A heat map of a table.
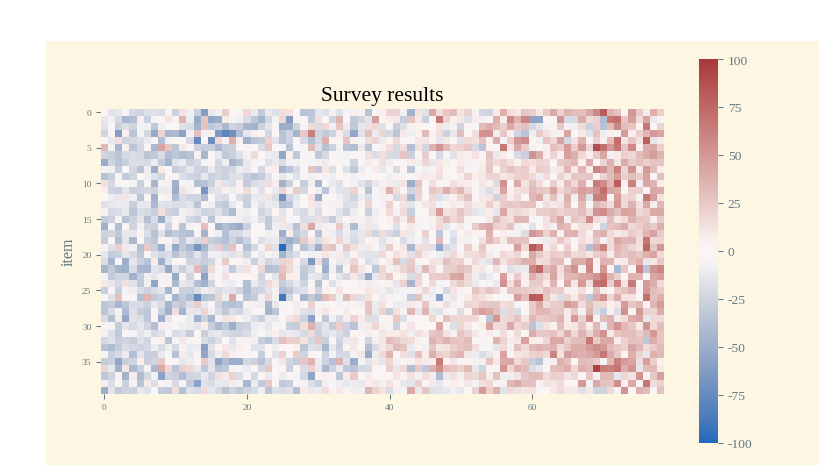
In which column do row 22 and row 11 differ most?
72
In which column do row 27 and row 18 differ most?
76
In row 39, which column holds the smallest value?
0
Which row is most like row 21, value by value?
29
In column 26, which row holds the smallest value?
1
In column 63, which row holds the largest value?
34
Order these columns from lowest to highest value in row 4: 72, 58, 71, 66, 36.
36, 66, 71, 58, 72
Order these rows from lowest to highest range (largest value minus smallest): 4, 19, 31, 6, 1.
31, 6, 1, 4, 19
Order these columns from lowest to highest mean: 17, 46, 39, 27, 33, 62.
17, 27, 33, 39, 46, 62
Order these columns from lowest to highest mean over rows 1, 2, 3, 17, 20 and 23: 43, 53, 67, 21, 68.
21, 43, 68, 53, 67
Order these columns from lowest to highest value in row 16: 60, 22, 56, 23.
23, 60, 22, 56
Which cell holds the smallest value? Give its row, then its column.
19, 25
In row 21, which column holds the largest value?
68
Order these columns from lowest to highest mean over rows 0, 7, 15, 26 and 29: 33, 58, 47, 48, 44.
33, 47, 44, 48, 58
